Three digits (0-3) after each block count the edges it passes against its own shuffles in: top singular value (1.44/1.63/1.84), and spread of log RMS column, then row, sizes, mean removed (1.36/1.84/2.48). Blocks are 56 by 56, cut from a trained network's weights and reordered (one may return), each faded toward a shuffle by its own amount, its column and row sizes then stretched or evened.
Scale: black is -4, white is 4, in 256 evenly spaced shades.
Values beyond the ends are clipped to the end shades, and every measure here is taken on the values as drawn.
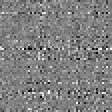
1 2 3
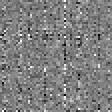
1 3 1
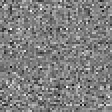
2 0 2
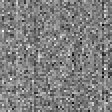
0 1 0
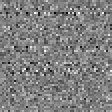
2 0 3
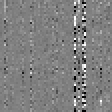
3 3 0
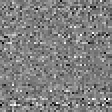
0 0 3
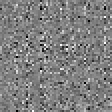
2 3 2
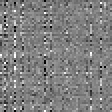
1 3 0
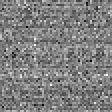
1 0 0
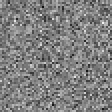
3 1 0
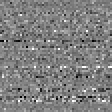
0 0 3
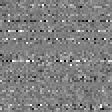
1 0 3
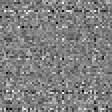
2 1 3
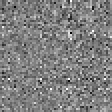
1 2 1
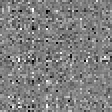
2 3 2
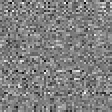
3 0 3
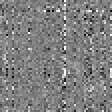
3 3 2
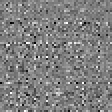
1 2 3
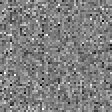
0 2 1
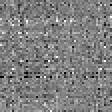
1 2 2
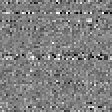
1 0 3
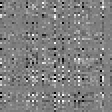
3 3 3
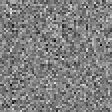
2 1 0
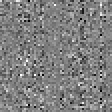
0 3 1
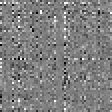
1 3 2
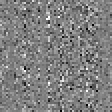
1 3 0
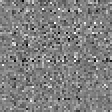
0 2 2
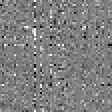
1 3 2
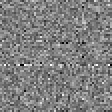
1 0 1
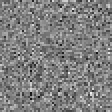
2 1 1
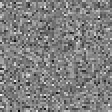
2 2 0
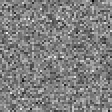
0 0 0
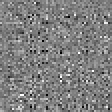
3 2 2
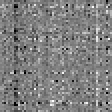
3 2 3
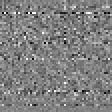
2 1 3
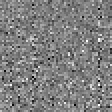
0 2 1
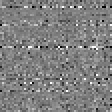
1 1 3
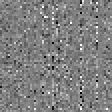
0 3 0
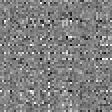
3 2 3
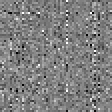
1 3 1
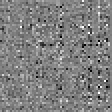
0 3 1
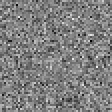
1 0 1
